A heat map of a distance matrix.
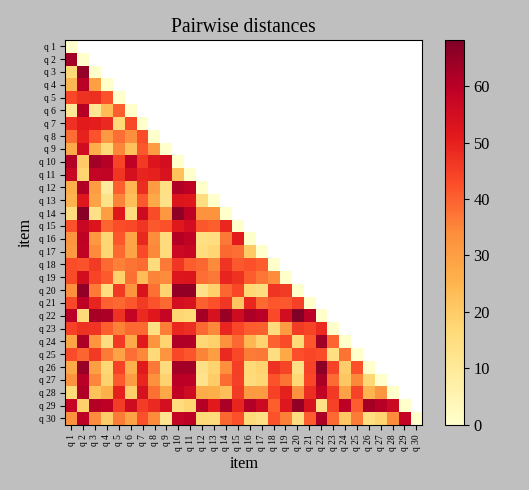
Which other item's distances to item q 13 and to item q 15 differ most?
q 16
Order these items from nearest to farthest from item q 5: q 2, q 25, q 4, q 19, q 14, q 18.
q 19, q 25, q 18, q 4, q 2, q 14
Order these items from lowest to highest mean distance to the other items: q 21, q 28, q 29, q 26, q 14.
q 26, q 28, q 14, q 21, q 29
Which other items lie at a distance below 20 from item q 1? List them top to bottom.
q 3, q 6, q 14, q 28
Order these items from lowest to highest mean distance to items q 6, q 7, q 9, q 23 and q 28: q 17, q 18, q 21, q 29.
q 17, q 18, q 21, q 29
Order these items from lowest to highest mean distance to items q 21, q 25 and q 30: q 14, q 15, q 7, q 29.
q 15, q 7, q 14, q 29
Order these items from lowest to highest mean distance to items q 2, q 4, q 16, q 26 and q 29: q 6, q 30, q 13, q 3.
q 13, q 30, q 6, q 3
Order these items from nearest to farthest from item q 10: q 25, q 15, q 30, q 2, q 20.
q 2, q 25, q 15, q 30, q 20
